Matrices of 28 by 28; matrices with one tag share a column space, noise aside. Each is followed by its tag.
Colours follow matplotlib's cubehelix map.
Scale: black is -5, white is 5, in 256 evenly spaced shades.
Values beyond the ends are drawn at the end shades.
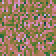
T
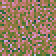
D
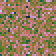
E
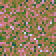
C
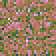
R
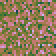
R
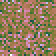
D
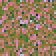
E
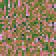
T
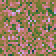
R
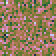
T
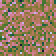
C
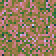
D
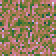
T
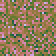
D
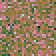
D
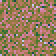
D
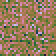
D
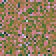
D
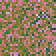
E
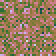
D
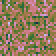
T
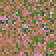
E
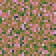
R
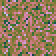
E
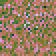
E
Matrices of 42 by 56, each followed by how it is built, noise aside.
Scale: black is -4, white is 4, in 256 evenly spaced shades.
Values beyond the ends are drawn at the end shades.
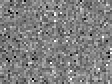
sparse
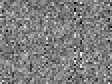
uneven columns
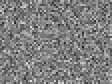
blocks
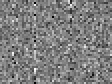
uneven columns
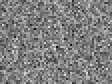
noise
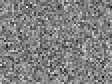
noise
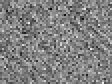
Toeplitz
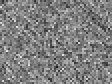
Toeplitz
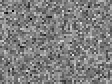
noise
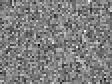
noise
